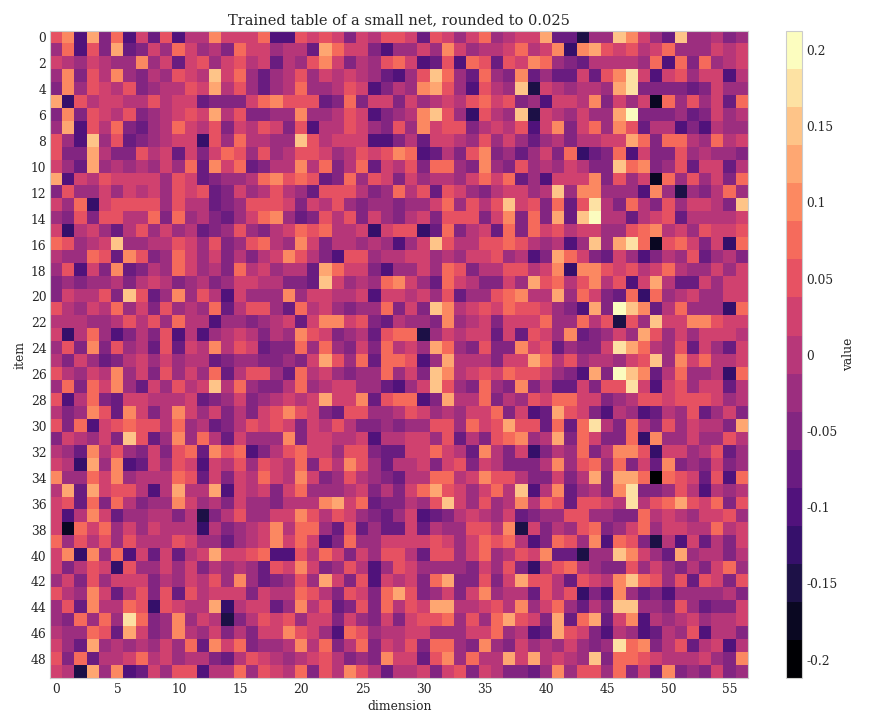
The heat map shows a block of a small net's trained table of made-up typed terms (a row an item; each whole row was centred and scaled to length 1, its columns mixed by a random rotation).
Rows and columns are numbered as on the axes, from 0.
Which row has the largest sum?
36
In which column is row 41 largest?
20
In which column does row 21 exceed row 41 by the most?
46
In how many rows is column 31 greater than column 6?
26
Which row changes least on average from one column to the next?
37
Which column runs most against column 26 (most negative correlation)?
49
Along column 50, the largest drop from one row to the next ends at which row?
2
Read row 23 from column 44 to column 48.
-0.05 -0.025 0.025 -0.025 0.125
